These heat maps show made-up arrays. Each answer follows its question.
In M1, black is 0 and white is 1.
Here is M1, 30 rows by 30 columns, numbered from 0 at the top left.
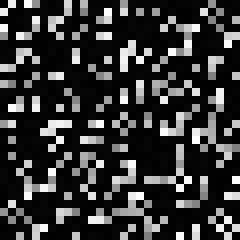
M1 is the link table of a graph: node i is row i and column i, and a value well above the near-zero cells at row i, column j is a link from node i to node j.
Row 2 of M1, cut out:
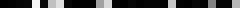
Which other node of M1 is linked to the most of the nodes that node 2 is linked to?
node 9
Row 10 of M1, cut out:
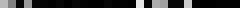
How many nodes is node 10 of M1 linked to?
7
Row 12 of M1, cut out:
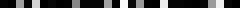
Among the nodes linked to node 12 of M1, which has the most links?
node 15
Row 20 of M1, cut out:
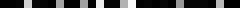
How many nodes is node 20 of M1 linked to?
8
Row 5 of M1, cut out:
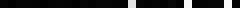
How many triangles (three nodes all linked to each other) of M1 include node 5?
1
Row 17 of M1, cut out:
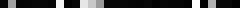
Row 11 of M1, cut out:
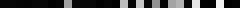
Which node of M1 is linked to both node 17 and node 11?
node 24
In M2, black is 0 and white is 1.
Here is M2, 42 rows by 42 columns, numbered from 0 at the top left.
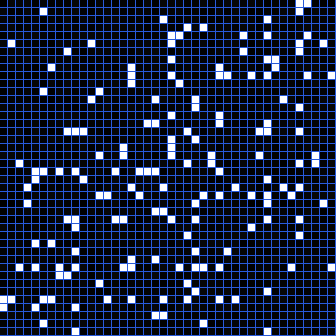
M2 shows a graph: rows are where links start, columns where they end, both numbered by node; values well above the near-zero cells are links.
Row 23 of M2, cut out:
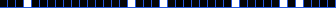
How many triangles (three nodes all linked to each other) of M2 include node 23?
3
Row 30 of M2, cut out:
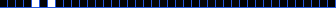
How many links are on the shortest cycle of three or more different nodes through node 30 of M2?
6
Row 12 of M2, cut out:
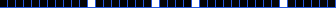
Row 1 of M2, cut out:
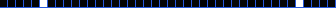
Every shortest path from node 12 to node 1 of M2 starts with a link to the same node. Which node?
node 11
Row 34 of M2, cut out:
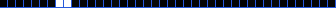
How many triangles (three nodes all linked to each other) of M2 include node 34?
0
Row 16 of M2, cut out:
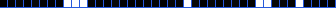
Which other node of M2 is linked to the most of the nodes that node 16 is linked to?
node 27
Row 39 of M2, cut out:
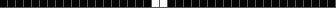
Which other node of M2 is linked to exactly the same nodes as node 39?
node 26
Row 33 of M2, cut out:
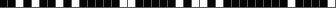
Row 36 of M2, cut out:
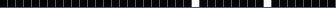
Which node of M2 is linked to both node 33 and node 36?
node 24
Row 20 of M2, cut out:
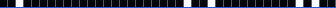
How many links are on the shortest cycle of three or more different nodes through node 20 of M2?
3
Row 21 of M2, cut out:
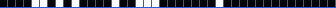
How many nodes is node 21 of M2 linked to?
9
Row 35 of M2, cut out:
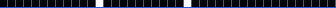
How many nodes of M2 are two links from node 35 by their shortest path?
8
